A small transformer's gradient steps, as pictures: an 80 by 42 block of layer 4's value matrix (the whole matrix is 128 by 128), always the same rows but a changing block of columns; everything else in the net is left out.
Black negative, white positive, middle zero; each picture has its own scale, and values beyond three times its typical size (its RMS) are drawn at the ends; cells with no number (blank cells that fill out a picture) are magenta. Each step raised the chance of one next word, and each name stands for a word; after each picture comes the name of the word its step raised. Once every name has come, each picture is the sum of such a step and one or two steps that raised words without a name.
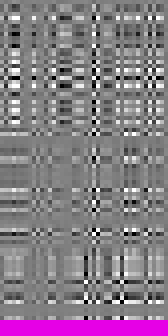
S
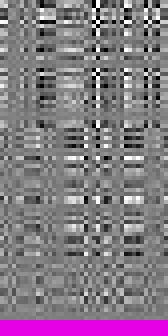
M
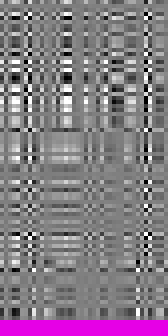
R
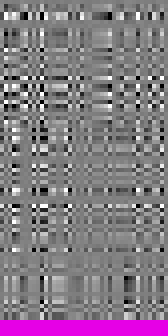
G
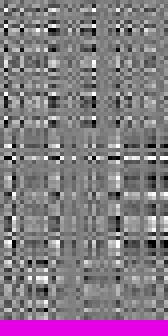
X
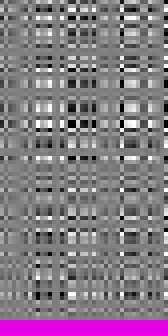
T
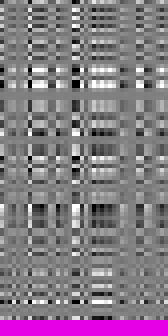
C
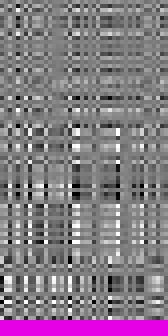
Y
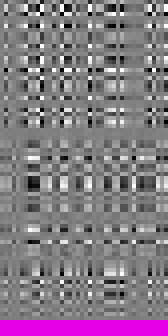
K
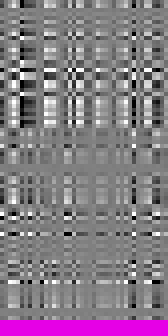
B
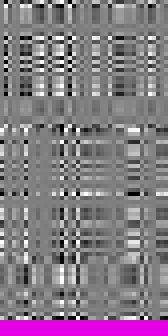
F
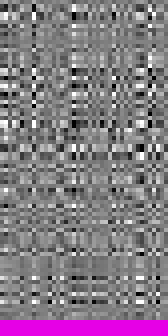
G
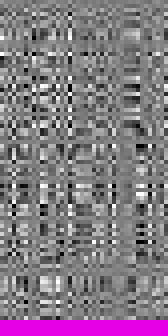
Y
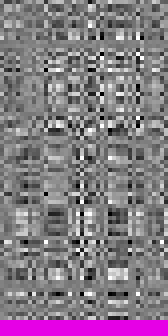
F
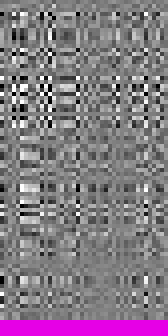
G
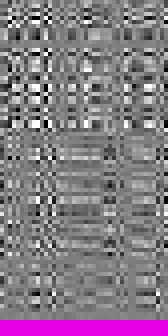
M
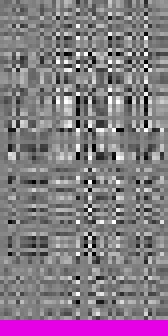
R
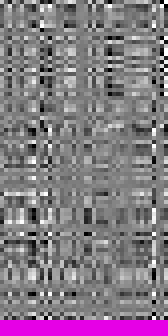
F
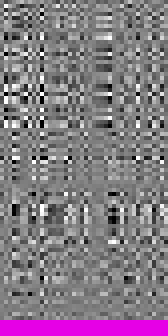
X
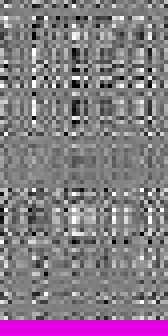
S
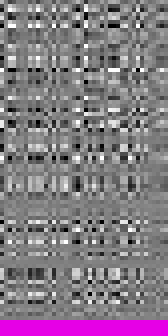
K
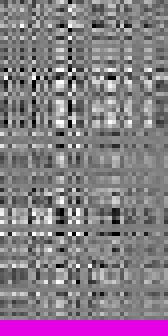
B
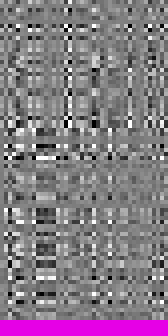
X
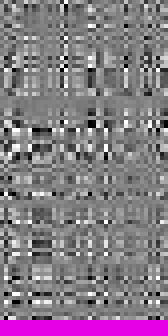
F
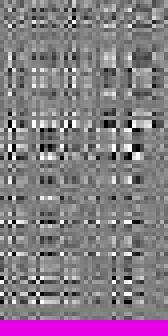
M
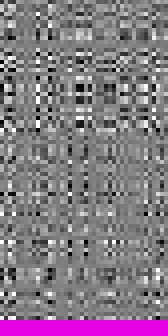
F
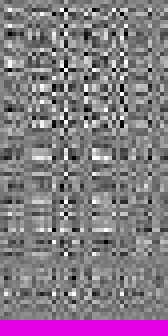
K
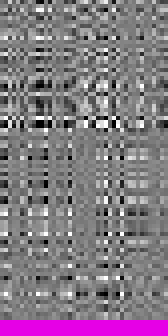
T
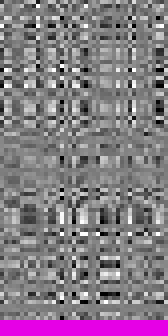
S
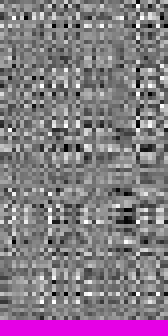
G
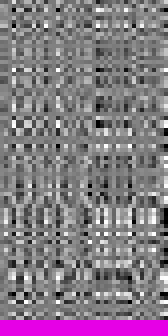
Y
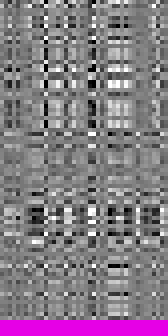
B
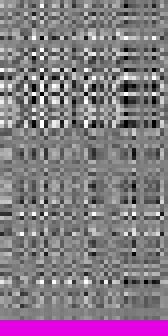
B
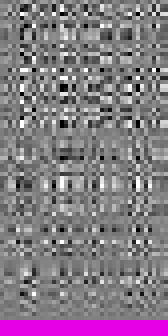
K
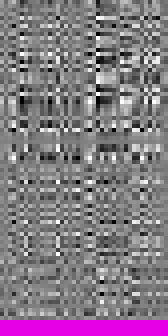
R
